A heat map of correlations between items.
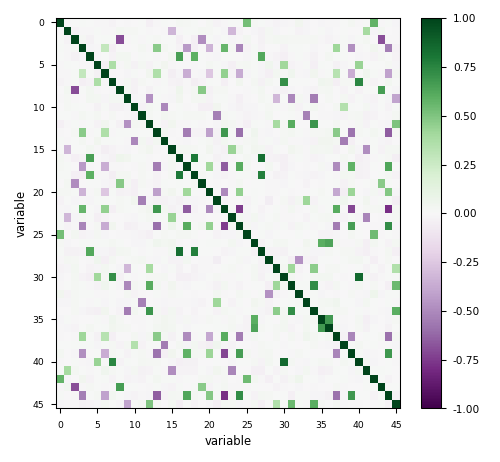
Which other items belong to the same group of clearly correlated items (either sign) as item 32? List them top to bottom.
28
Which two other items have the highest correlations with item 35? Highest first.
36, 26
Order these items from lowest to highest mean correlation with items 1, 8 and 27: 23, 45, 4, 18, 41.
23, 45, 41, 4, 18
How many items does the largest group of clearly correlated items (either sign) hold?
10
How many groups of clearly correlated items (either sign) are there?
11
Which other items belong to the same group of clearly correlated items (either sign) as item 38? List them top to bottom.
10, 14
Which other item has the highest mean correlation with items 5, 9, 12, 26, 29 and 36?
35
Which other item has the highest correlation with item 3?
22
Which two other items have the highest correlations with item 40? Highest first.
30, 7
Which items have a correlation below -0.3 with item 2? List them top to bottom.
8, 19, 43
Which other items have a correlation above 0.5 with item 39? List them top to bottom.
17, 24, 44
